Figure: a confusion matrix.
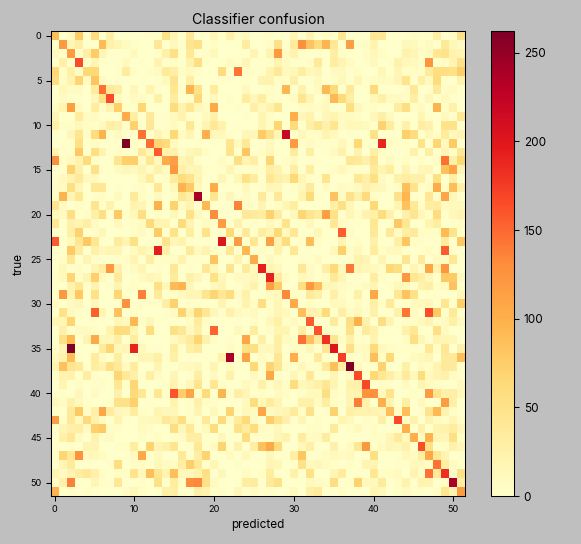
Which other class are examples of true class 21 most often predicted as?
43
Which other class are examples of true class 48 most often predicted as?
17
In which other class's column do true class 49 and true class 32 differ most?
47
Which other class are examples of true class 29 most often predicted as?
11
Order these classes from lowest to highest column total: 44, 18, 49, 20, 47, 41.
41, 20, 18, 47, 44, 49
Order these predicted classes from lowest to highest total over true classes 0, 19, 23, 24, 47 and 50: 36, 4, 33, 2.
33, 4, 36, 2
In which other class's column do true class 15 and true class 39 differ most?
50
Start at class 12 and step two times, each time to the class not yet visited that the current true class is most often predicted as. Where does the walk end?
30
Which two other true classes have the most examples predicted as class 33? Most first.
28, 1
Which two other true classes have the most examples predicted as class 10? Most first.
35, 32
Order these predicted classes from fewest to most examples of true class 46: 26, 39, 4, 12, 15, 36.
36, 4, 15, 12, 26, 39
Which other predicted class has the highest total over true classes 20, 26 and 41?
49
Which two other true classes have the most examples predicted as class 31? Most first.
34, 1
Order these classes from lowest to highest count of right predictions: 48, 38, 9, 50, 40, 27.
9, 40, 48, 38, 27, 50
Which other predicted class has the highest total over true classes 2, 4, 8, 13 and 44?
5
